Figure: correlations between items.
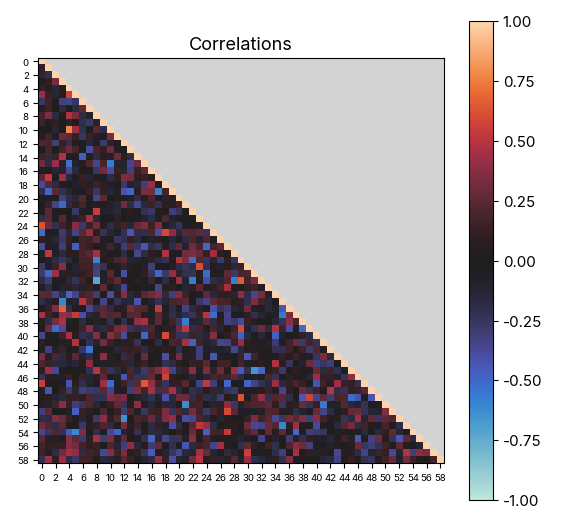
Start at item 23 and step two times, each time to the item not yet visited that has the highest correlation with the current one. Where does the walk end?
57
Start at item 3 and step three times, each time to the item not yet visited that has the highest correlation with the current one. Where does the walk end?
1
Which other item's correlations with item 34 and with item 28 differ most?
32
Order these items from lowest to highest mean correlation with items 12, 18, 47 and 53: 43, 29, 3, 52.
52, 43, 29, 3
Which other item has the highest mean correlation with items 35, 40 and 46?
18
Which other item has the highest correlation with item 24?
0
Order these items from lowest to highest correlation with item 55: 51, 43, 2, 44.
51, 2, 43, 44
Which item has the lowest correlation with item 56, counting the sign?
21
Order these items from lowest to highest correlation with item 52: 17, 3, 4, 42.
17, 42, 4, 3
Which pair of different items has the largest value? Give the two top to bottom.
4, 10
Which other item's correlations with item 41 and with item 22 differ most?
29
